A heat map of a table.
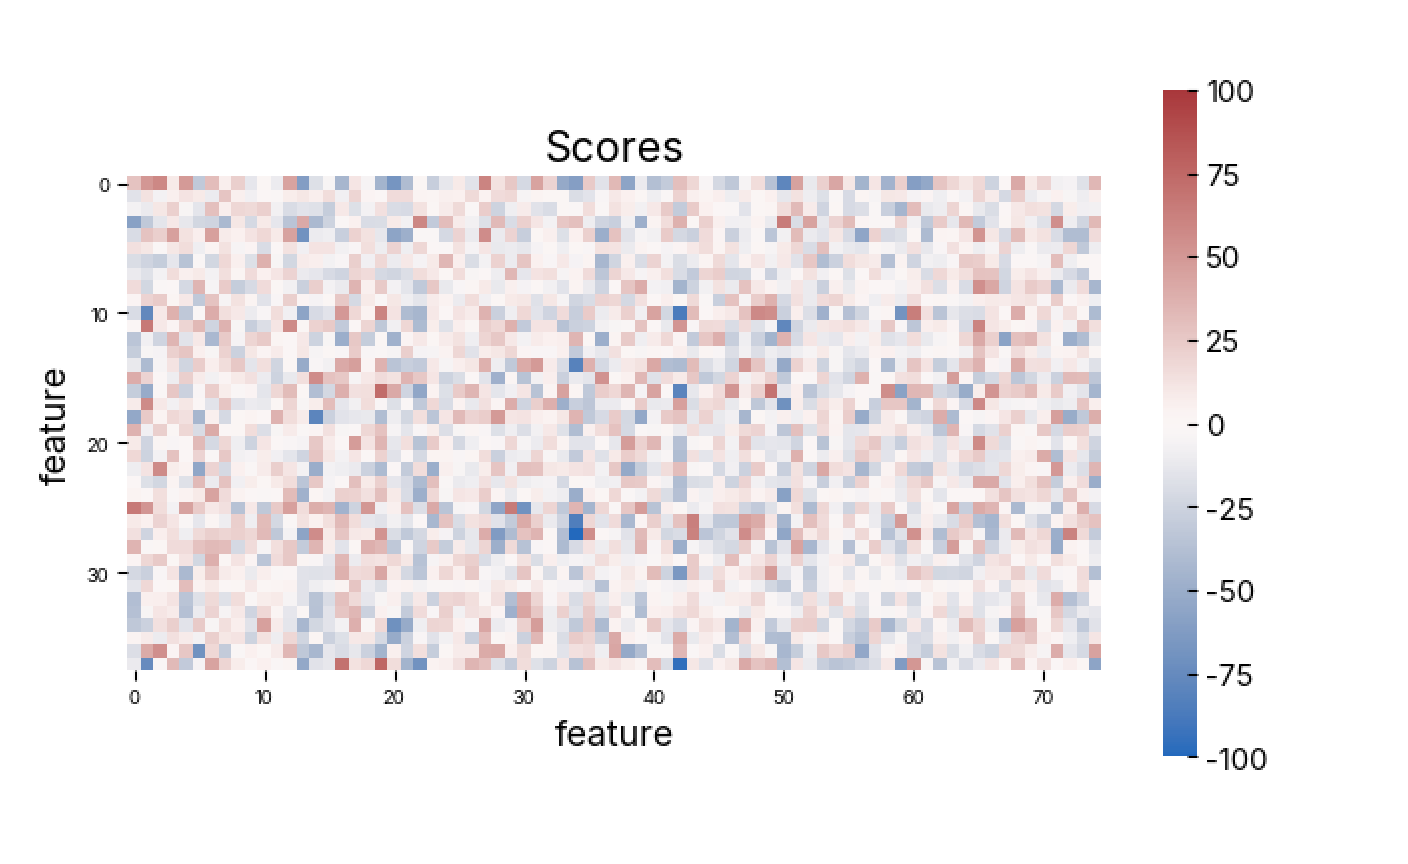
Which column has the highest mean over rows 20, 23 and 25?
65
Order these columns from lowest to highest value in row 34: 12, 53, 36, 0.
36, 0, 53, 12
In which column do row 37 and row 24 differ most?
1
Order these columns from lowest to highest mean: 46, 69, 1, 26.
46, 1, 26, 69
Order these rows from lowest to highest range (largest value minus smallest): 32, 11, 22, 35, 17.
32, 35, 22, 17, 11
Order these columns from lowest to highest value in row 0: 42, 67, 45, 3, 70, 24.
45, 24, 67, 3, 70, 42
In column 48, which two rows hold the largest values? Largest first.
10, 26
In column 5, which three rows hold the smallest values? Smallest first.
36, 22, 18
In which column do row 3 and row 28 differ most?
71
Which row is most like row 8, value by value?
23
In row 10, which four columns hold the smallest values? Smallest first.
42, 1, 59, 13
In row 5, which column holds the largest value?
53
